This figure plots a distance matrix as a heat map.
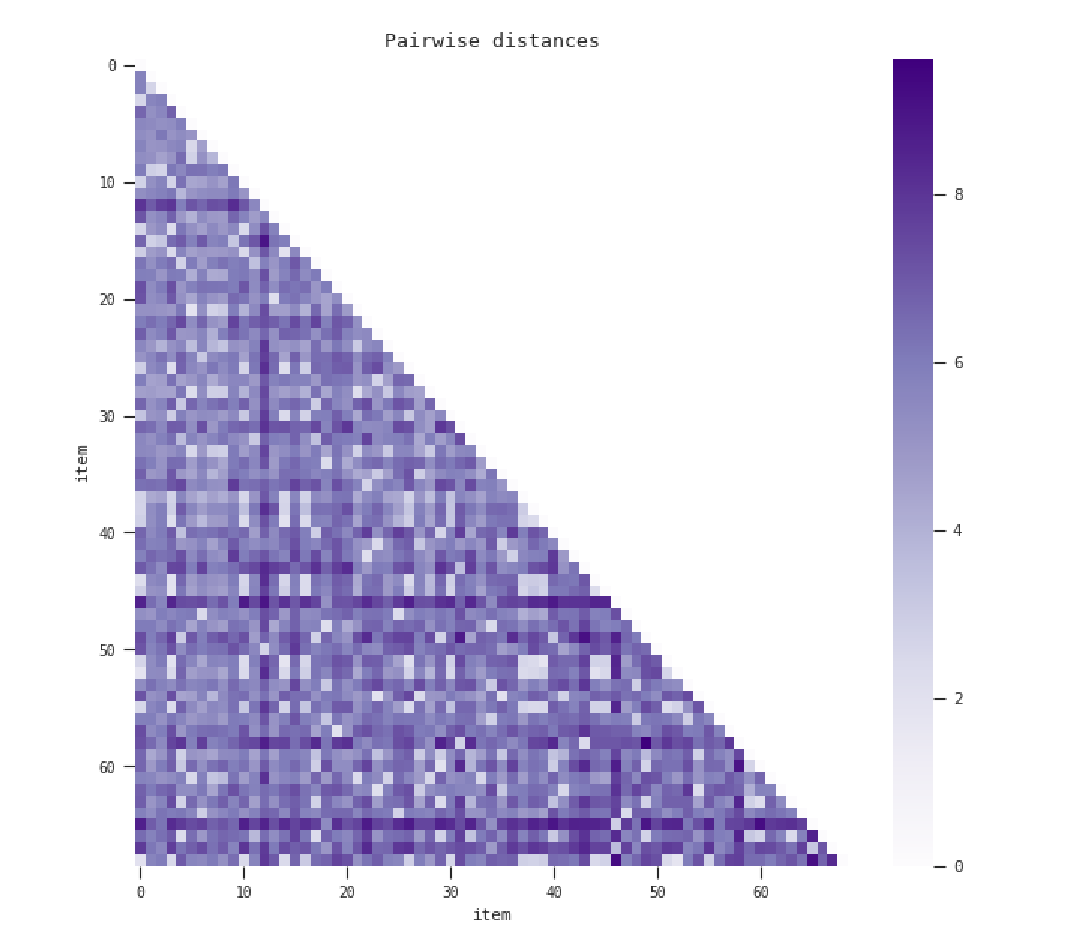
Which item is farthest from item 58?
49
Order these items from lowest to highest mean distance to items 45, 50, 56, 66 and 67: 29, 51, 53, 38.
53, 29, 51, 38
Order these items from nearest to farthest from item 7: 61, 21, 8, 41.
21, 61, 8, 41
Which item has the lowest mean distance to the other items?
37
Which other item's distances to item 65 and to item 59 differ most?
60
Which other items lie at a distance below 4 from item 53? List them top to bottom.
18, 34, 48, 56
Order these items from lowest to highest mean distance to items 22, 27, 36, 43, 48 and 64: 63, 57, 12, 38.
38, 63, 57, 12
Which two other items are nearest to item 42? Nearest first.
22, 36
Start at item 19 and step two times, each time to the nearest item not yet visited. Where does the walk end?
17
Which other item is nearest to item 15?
1
